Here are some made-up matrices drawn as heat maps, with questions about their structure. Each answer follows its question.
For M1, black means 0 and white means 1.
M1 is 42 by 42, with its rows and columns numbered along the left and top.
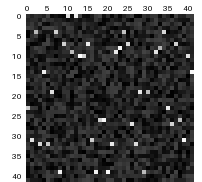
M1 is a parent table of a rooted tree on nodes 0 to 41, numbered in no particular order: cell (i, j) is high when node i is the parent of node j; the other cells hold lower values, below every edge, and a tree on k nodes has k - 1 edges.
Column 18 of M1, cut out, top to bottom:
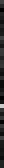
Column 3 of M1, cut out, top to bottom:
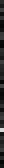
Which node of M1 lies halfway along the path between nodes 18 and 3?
27
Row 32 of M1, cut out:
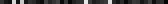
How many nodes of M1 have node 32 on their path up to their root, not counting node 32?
12
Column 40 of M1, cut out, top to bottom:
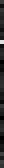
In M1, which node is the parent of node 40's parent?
0
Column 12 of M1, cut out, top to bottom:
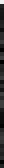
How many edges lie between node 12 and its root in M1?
5
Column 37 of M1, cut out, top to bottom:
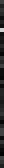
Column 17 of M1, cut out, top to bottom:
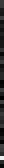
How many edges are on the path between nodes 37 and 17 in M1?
9
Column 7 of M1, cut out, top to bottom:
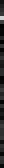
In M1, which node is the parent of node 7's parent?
14
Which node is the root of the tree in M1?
31
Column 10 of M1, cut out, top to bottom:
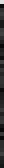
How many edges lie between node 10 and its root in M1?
5
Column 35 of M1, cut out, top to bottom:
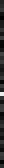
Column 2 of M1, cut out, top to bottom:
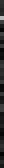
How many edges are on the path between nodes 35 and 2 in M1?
6
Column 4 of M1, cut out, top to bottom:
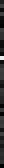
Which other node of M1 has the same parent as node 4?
41
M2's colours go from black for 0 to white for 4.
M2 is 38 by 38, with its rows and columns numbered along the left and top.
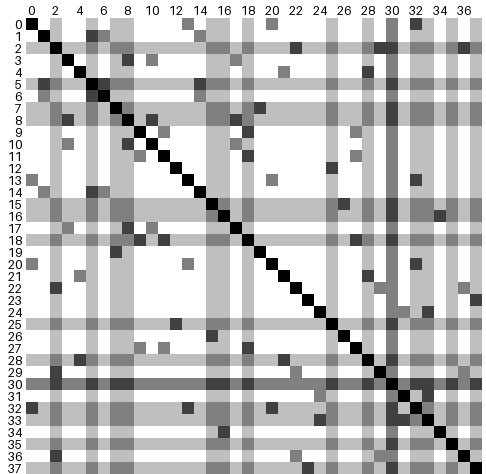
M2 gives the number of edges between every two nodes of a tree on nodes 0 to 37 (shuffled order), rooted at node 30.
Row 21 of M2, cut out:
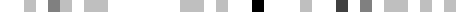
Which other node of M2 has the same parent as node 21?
4
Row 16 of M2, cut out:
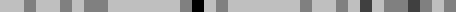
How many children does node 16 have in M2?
1
